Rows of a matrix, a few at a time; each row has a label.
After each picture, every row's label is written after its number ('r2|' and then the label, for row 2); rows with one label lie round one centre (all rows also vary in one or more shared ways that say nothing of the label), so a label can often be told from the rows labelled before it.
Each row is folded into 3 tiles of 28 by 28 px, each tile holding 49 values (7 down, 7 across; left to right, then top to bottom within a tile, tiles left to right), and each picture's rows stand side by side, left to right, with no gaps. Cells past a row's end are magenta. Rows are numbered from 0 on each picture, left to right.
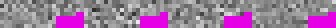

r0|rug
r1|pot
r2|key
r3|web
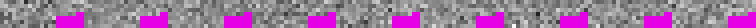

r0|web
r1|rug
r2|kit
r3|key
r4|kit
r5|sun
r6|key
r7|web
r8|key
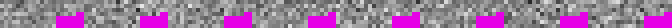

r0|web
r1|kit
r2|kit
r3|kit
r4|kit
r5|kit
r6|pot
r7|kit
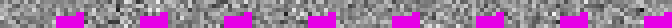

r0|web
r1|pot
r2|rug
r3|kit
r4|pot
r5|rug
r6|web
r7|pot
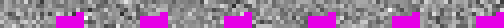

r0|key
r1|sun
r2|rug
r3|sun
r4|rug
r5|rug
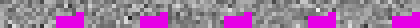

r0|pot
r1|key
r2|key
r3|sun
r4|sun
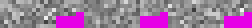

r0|web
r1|kit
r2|kit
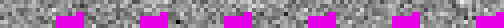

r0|rug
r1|key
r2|sun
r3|key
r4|rug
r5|sun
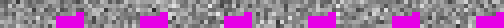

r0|pot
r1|sun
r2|web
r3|pot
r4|kit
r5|pot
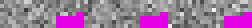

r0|kit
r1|sun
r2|pot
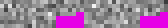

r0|sun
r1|key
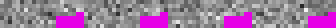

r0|sun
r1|key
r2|pot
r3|rug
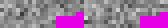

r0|key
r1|web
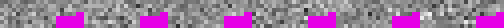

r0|rug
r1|web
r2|pot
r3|kit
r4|key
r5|web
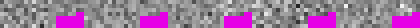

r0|key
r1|key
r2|key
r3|web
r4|pot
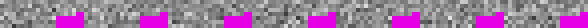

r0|kit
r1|web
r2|sun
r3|key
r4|kit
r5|sun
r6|web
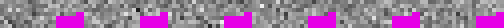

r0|key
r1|kit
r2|web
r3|key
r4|pot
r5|sun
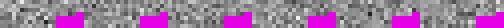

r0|kit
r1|rug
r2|sun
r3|web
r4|key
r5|sun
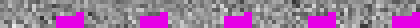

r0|sun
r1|pot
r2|rug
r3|web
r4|pot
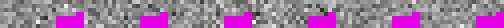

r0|pot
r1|sun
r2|pot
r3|sun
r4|kit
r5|rug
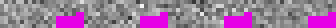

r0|web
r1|rug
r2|pot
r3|rug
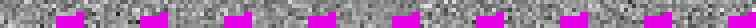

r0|kit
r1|key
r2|rug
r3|rug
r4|key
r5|key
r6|sun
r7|web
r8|kit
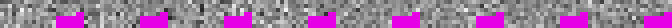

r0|pot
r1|key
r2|pot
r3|key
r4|kit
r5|pot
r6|rug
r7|web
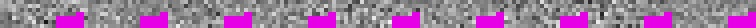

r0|sun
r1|sun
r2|key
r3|web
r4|pot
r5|rug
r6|web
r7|web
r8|rug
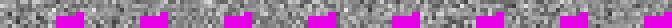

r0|rug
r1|web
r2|rug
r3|rug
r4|pot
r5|web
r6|kit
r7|rug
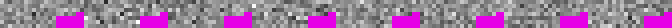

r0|key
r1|rug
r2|pot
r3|kit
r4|kit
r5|rug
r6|web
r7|sun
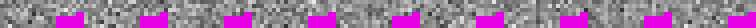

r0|key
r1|key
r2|web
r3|kit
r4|key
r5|key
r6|kit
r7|pot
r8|sun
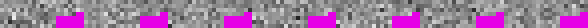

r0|sun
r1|web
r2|key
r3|sun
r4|rug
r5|kit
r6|rug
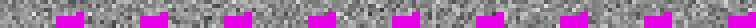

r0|rug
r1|sun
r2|sun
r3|key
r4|key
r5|kit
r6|web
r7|pot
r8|sun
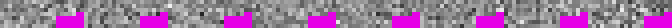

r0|rug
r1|key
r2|key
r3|kit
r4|key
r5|kit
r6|kit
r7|rug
